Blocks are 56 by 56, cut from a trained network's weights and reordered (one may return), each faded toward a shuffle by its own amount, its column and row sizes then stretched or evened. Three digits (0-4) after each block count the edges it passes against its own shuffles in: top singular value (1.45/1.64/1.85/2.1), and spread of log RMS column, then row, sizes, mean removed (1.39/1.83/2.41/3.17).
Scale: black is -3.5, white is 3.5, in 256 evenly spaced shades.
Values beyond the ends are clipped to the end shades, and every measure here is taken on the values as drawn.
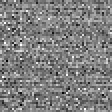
1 1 0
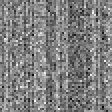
4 0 1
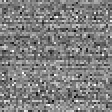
2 0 1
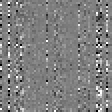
3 4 1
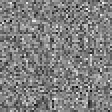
2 1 0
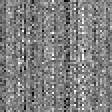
4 3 0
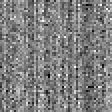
4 1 2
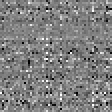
1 2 3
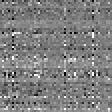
2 3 3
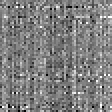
4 0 3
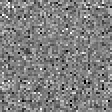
0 2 2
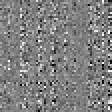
0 4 1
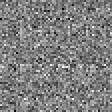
2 0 2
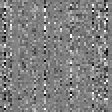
2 4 0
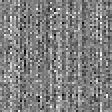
4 3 1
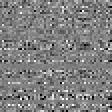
2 2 4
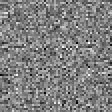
3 1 1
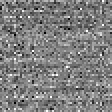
1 1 1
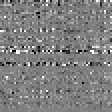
1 0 4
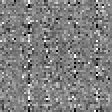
1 3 0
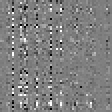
4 4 2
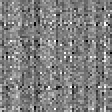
4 1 3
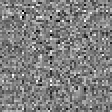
2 2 1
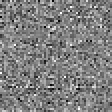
1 1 2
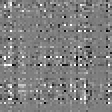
3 2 4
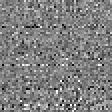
2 1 3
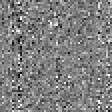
1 3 0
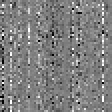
2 4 1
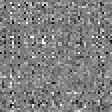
2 3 3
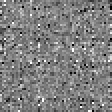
0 2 1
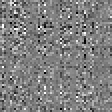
2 4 2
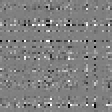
3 3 4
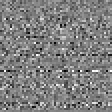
2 0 4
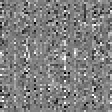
1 4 1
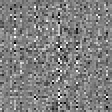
3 4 1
